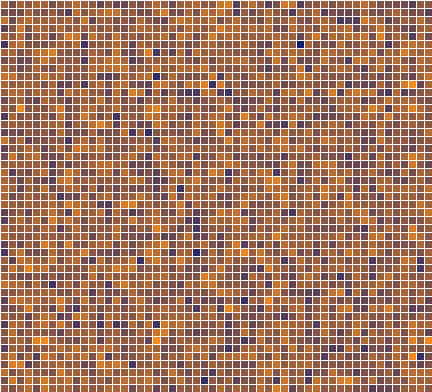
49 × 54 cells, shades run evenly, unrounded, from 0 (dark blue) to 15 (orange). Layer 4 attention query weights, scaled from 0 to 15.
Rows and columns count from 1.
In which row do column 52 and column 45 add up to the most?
14
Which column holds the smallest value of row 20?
44
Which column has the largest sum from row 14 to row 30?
28
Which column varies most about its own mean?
20
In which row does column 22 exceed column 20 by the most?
10
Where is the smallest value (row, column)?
6, 38
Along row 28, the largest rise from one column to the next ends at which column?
7
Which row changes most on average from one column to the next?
12
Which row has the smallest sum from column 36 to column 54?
2
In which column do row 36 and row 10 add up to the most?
27
